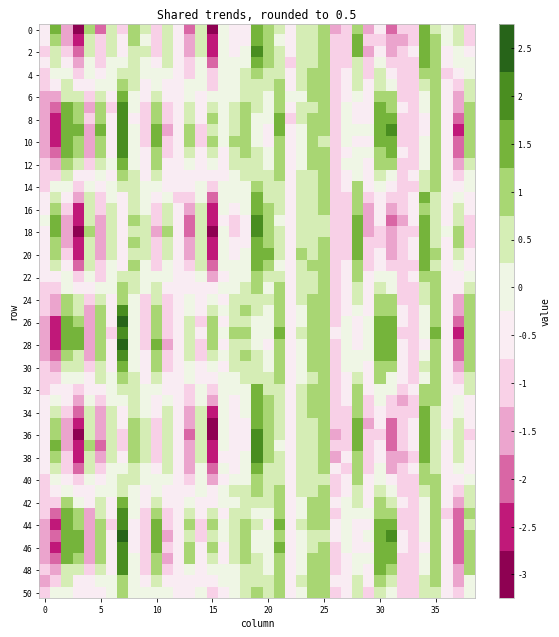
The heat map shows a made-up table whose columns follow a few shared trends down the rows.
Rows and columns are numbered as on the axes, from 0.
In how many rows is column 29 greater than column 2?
4
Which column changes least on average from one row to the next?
12
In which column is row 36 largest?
19
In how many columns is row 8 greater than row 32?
14
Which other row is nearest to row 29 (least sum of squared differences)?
11
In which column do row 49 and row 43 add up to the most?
7
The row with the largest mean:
27
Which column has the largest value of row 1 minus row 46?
1
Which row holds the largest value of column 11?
18
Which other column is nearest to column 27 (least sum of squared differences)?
29
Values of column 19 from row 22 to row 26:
1 1 0.5 0.5 0
